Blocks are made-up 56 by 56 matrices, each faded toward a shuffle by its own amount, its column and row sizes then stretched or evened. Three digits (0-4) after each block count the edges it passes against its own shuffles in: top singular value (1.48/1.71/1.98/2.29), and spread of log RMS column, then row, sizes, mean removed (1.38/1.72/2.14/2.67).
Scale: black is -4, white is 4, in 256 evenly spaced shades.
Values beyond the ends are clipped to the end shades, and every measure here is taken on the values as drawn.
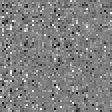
1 2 0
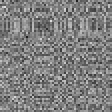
4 1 2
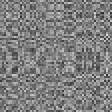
4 2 2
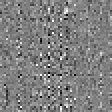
3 4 1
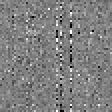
1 3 1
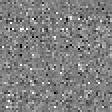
0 2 3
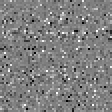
1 0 2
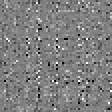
2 3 2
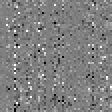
0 4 1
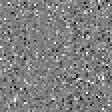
0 2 0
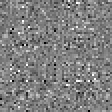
2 2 1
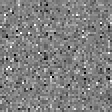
1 1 1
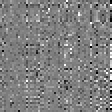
4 4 1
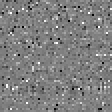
0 0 2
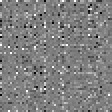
3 3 2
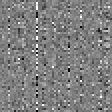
3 4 0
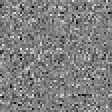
2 2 2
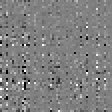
1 4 3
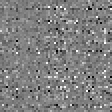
0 3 3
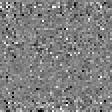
1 1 3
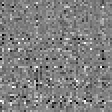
0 3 4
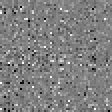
1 2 2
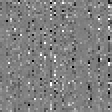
2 4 0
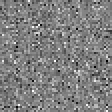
0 2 0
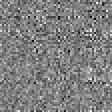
3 2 2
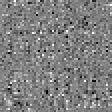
2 1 1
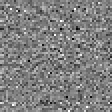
3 0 2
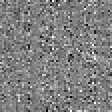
0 3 1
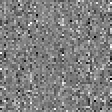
1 4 0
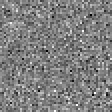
0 0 1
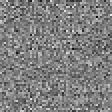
2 0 2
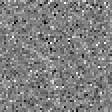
0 0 0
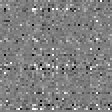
0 2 4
